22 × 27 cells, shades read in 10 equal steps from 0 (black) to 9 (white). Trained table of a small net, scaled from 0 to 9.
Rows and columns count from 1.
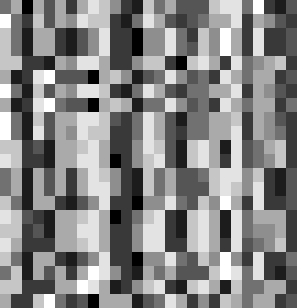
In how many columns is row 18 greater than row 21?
7
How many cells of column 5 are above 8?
3
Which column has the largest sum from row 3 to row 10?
1
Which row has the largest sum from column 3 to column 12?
9
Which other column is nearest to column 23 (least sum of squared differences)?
27
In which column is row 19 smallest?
13
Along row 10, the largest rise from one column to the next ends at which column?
4
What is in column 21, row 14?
8
